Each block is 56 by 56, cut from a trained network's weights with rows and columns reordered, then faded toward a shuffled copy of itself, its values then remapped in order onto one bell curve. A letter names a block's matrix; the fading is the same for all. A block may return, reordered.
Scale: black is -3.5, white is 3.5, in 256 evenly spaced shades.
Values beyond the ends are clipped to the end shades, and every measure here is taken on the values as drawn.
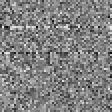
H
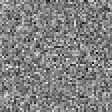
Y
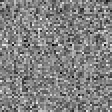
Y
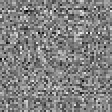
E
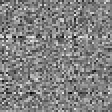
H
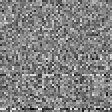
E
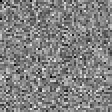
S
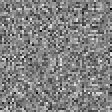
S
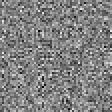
S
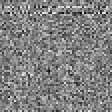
E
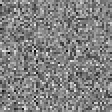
E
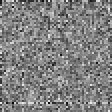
H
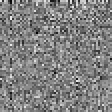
H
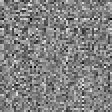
H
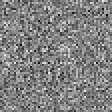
S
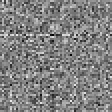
H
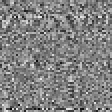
E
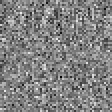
Y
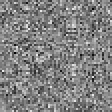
S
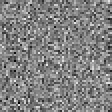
S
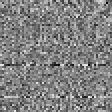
E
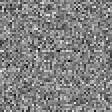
Y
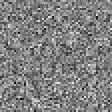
Y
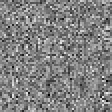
S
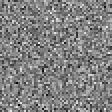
Y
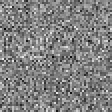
Y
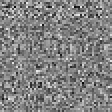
E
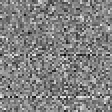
H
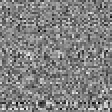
E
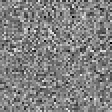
E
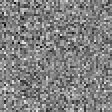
S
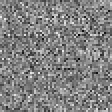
Y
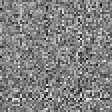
H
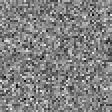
Y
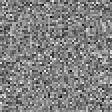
Y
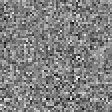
H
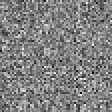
S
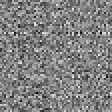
E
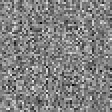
S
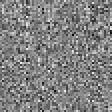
S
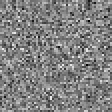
Y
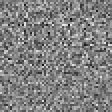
E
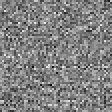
Y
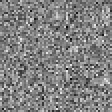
S
